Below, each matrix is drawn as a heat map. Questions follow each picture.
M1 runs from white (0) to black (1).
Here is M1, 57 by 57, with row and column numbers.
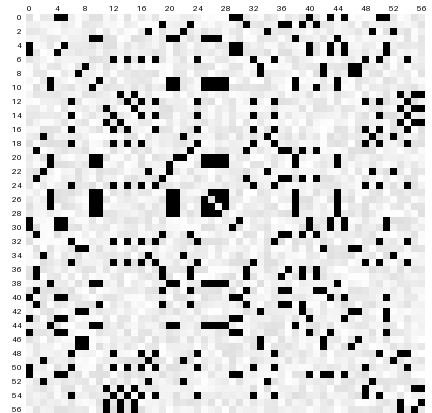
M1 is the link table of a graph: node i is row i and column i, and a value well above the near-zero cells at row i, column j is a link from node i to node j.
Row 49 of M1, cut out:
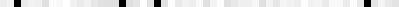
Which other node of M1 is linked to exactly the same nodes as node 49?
node 34
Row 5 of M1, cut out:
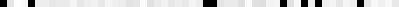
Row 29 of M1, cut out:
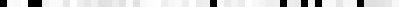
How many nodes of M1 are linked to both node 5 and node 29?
7
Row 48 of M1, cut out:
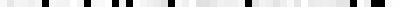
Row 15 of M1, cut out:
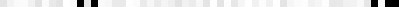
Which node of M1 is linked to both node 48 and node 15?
node 53
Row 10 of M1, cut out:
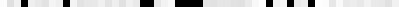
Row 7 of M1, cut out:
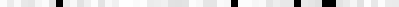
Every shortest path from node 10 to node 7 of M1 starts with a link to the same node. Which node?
node 41
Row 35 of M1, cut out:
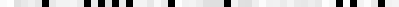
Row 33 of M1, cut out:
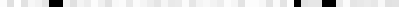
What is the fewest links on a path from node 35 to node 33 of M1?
5
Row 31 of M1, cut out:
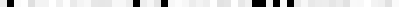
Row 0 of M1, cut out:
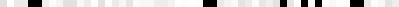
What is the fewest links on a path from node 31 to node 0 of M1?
4
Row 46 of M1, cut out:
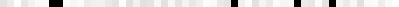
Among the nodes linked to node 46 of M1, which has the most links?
node 42
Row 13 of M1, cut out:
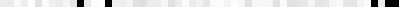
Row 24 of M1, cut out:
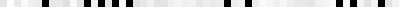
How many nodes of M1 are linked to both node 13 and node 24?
0
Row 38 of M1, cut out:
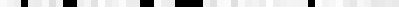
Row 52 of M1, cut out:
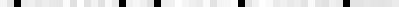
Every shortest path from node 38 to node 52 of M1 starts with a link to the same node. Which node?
node 20
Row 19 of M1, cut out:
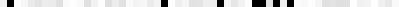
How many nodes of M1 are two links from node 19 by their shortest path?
2
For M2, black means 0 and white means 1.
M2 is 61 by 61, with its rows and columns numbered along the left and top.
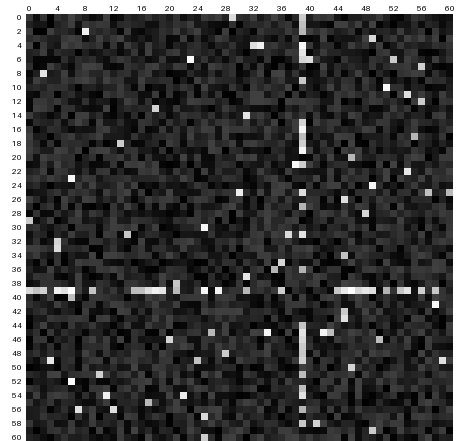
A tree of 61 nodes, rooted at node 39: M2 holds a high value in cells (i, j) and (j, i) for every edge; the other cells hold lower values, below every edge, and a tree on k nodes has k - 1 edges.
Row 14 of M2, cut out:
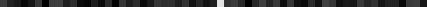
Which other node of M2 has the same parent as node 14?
37
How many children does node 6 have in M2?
3
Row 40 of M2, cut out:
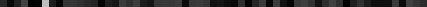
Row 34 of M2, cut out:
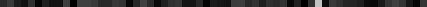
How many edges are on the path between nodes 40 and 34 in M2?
4
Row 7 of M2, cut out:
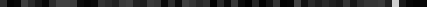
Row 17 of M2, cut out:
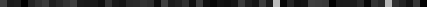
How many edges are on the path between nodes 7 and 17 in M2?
3
